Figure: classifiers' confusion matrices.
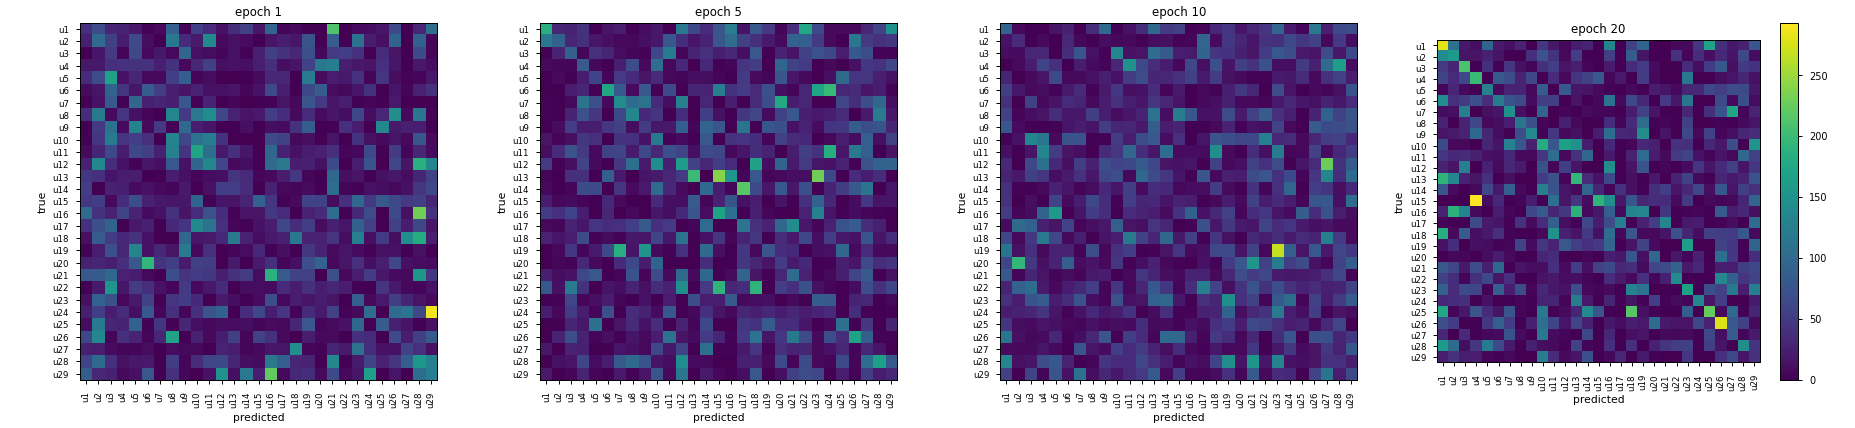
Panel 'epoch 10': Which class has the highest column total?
u23
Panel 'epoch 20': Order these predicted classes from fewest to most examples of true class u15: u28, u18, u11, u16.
u28, u18, u11, u16
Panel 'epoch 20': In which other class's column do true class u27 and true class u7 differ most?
u3
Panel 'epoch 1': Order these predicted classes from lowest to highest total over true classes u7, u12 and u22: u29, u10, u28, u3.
u10, u29, u28, u3
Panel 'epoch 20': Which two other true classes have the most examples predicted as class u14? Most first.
u25, u11
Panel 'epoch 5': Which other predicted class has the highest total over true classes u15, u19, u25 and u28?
u7
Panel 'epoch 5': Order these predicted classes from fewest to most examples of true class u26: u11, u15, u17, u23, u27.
u23, u15, u17, u27, u11
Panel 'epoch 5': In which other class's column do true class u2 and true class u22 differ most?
u18
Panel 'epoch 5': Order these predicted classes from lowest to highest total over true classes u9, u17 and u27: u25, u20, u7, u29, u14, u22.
u29, u22, u7, u25, u20, u14
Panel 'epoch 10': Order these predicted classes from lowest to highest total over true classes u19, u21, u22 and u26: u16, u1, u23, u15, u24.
u16, u15, u24, u1, u23
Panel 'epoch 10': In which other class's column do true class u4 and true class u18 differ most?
u28
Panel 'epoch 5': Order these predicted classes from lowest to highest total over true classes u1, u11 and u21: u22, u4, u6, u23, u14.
u6, u23, u4, u14, u22
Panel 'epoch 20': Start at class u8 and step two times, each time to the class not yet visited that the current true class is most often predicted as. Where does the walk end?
u23
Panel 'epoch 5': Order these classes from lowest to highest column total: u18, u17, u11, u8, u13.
u13, u11, u8, u17, u18
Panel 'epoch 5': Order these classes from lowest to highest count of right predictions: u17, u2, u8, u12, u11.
u11, u2, u17, u8, u12
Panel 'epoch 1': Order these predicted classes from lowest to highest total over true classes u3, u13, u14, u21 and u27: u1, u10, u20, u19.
u20, u10, u19, u1
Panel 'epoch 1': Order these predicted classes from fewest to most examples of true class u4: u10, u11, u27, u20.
u27, u10, u11, u20
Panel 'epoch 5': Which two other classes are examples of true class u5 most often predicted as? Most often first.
u25, u20
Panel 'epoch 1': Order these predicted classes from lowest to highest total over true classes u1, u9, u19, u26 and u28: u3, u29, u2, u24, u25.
u24, u25, u3, u29, u2
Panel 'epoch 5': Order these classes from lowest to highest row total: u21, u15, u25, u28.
u15, u25, u21, u28
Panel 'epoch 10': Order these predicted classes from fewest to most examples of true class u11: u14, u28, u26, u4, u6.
u6, u28, u26, u14, u4
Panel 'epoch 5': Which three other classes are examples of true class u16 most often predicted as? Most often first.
u15, u23, u13
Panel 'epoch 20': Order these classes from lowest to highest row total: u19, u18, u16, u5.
u5, u19, u18, u16
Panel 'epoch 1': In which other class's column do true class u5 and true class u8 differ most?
u3
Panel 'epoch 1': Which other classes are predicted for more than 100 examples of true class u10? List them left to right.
u3, u8, u11
